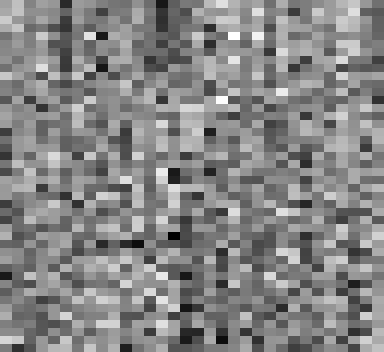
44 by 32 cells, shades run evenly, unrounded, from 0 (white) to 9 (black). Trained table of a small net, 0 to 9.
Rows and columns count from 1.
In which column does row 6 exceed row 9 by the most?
18
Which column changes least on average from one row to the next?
2
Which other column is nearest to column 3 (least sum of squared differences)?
27
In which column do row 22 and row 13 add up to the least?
19
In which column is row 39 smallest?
15
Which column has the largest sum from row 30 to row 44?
16
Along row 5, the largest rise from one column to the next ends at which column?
9
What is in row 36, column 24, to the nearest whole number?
2
